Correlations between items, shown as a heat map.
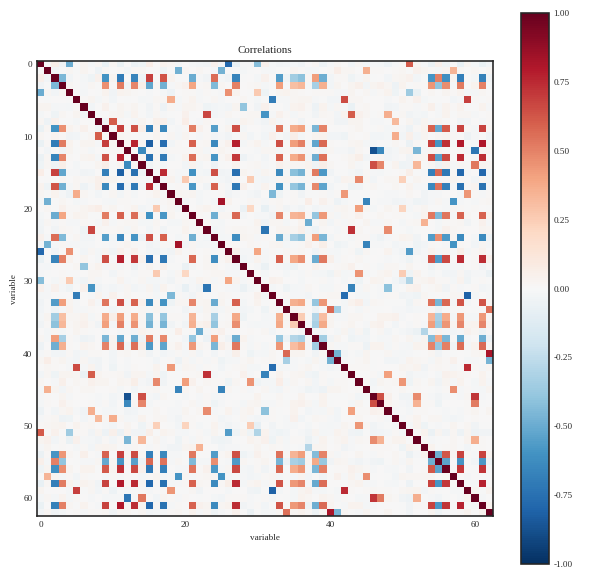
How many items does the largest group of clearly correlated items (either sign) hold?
20
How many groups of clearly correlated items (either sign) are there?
11
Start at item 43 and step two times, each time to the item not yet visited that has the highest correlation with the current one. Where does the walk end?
7
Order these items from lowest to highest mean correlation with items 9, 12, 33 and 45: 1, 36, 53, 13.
53, 1, 36, 13
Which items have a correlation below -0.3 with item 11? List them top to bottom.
2, 15, 17, 24, 38, 55
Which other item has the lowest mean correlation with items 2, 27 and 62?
41
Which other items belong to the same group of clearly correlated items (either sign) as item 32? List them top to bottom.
5, 18, 42, 59
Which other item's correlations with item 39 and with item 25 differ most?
19
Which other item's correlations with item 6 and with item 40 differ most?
62
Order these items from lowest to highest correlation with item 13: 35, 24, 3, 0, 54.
24, 0, 35, 3, 54
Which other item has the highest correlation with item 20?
44
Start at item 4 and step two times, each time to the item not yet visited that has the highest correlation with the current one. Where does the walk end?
30
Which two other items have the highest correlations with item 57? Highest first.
45, 1
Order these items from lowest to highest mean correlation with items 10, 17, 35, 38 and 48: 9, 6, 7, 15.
9, 6, 7, 15
